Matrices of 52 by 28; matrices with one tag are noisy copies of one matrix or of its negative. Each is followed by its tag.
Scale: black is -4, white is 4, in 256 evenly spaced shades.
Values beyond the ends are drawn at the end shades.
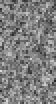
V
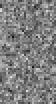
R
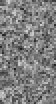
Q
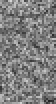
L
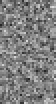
L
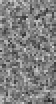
L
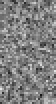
L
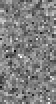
R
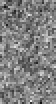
Q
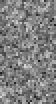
Q
